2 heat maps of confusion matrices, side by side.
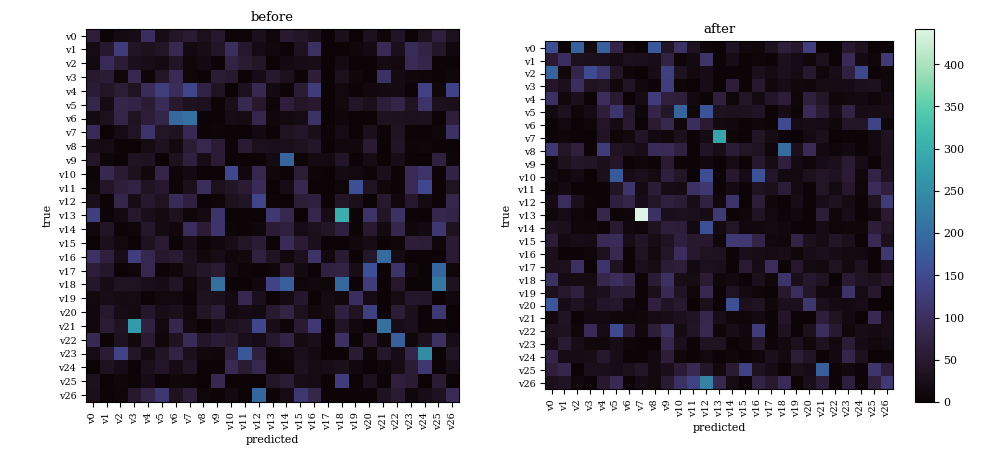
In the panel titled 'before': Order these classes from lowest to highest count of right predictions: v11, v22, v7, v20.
v11, v7, v20, v22
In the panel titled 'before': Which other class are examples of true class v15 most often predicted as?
v14
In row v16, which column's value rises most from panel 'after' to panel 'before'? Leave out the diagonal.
v21
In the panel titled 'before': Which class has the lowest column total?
v17
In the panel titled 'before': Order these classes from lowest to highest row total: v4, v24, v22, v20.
v24, v20, v22, v4
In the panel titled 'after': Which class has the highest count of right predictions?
v0
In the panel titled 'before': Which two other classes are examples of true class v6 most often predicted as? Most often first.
v7, v16
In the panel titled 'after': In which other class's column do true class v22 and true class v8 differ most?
v18
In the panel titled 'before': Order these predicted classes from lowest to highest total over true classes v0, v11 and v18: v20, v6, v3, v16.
v16, v6, v3, v20
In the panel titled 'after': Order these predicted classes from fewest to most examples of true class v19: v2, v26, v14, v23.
v26, v14, v2, v23
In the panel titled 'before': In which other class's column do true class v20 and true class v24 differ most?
v25
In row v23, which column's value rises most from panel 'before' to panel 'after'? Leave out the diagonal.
v9
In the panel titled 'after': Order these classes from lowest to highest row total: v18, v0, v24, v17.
v24, v17, v18, v0
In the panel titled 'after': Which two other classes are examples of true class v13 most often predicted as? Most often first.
v7, v8
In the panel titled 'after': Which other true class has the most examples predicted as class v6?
v11
